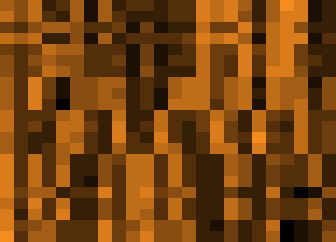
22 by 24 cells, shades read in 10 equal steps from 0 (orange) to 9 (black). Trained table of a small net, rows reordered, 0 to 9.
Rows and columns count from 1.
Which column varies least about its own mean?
2
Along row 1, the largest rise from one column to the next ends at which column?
23
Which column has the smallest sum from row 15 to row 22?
1
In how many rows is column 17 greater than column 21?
5
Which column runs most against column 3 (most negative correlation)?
19
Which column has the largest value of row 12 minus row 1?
21
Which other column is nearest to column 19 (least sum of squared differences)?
12
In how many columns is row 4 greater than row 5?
9
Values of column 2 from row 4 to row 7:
3 6 6 6
